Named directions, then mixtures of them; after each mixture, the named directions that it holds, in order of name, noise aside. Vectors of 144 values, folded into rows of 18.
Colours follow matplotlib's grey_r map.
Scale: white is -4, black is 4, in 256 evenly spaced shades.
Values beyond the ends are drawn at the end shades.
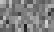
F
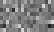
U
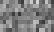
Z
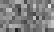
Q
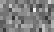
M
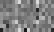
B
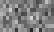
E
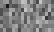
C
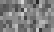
C, Z.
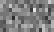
M.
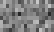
F, Z.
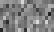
B, C, F.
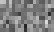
F.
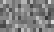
C, M, U.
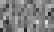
B, C, F.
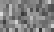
B, E, M.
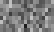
C, F.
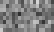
Z.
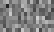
C, E, U.
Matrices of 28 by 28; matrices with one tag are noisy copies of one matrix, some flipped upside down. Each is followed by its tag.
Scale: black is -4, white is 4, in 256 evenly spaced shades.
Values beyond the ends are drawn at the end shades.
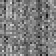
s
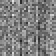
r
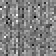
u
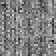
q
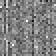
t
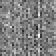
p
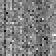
s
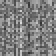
q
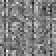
t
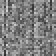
t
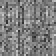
u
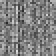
u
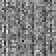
t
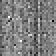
p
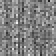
u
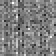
u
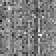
p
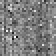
s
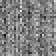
q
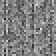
t
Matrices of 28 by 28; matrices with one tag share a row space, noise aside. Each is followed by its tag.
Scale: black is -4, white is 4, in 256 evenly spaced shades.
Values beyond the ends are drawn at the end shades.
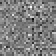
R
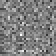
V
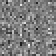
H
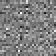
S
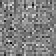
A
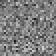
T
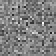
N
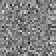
H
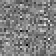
S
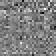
S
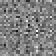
T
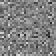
V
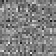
N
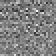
T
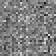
S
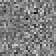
T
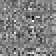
R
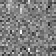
H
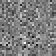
H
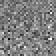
V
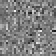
R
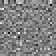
V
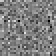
V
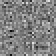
A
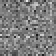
T
